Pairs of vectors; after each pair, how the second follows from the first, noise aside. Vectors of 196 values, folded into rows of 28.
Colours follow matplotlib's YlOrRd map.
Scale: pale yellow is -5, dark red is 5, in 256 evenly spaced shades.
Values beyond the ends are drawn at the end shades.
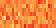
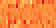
reversed, negated, partly zeroed.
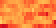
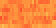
negated, shrunk.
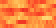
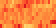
wrapped around, negated, partly zeroed.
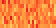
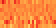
partly zeroed.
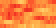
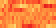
wrapped around, negated, partly zeroed.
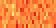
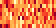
wrapped around, negated, scaled up.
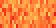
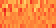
partly zeroed.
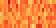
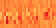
wrapped around, negated, partly zeroed.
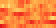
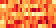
wrapped around, negated, scaled up.
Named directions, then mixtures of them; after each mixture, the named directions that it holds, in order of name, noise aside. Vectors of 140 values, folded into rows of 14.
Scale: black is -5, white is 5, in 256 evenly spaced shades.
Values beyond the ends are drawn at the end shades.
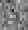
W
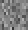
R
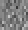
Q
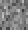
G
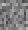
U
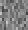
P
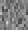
P.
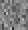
R.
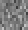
Q.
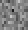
W.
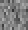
R, W.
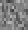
P, W.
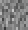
P, W.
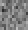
P, Q, U.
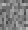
U.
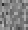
G, R, U.
